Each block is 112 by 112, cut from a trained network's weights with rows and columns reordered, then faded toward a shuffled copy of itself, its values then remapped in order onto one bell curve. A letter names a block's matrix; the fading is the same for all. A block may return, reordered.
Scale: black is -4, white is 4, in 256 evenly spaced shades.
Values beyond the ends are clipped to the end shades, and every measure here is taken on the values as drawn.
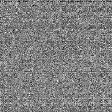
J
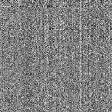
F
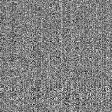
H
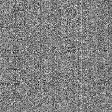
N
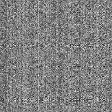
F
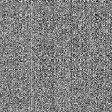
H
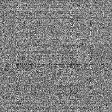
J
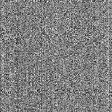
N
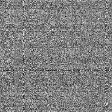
J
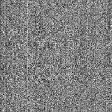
N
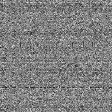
J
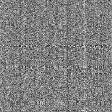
H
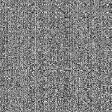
F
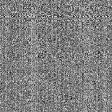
F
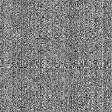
F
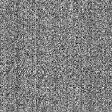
N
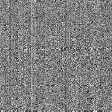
H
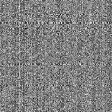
F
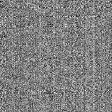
H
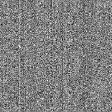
N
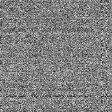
J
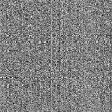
H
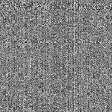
F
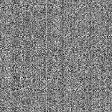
N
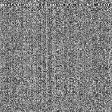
F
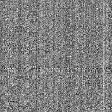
F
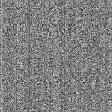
N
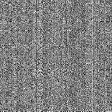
F
